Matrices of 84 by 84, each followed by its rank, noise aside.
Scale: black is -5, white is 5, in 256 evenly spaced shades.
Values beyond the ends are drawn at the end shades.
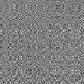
five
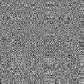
five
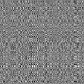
four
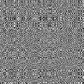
three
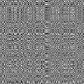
three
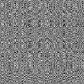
three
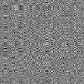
four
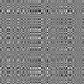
two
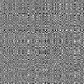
three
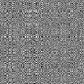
three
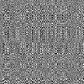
four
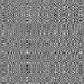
three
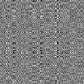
four
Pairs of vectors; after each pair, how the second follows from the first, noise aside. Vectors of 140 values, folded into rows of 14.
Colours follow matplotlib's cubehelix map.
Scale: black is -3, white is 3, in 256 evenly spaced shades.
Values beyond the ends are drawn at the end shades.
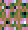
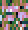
wrapped around.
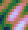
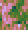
wrapped around, negated, shrunk.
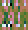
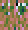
reversed, partly zeroed.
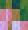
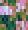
wrapped around.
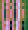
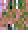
reversed, negated, partly zeroed.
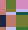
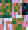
reversed.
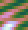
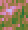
wrapped around, shrunk.
